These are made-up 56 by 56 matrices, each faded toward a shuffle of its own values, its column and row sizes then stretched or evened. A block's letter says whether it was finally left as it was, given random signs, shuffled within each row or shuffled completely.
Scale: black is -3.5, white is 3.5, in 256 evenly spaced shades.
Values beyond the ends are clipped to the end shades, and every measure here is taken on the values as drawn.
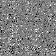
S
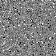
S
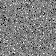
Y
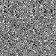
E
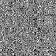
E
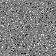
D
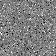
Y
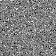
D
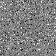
D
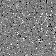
Y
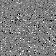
S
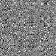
E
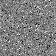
Y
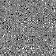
E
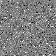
D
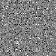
E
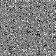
S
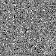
S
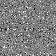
D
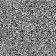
E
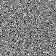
D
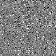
E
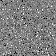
D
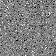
D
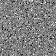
D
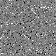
D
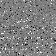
D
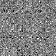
E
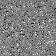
D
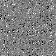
S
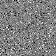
D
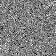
Y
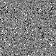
S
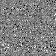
D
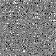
E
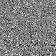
D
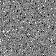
Y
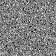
Y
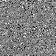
D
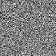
E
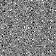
S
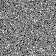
Y
